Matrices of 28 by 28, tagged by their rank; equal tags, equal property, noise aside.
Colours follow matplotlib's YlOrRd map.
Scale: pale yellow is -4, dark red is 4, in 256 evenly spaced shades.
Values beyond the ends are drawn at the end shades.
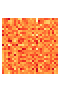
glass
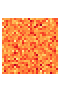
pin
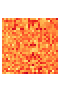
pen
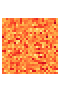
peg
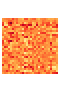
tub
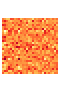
glass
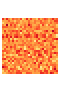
pin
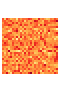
pen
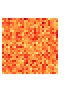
peg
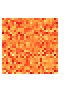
glass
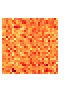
pen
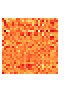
tub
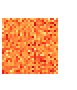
peg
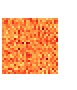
pin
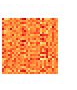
tub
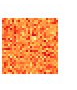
peg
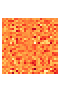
tub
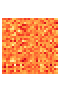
tub
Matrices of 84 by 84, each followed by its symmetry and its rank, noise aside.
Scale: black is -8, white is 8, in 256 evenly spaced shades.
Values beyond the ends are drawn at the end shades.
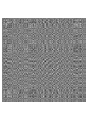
symmetric, rank four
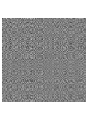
no symmetry, rank four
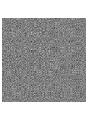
no symmetry, rank eight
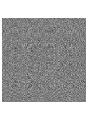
no symmetry, rank eight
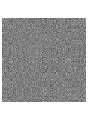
no symmetry, rank six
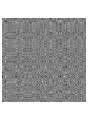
no symmetry, rank four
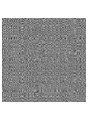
antisymmetric, rank eight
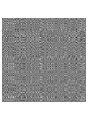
no symmetry, rank four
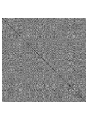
symmetric, rank eight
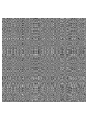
antisymmetric, rank four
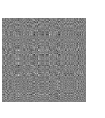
antisymmetric, rank four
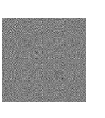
symmetric, rank six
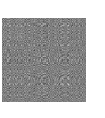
symmetric, rank four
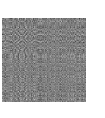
antisymmetric, rank four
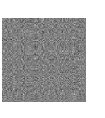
no symmetry, rank eight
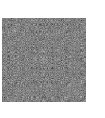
symmetric, rank eight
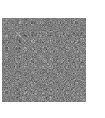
symmetric, rank eight
